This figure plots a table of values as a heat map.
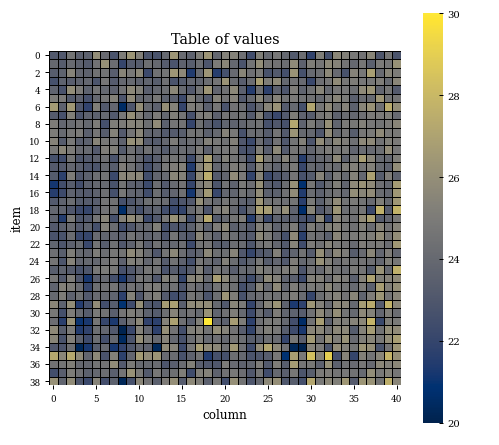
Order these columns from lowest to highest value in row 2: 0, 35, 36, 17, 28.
0, 17, 36, 35, 28
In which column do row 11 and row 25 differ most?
40
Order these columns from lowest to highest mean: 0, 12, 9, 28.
12, 0, 9, 28
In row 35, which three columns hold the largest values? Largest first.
32, 30, 39
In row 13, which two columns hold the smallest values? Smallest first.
16, 29
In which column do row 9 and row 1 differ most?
6
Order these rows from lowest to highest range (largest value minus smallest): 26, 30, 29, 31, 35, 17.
30, 17, 26, 29, 35, 31
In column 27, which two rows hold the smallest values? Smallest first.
35, 33
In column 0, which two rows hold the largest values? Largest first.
35, 6
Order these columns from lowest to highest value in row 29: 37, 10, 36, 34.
34, 10, 36, 37
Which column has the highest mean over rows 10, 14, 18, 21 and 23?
33
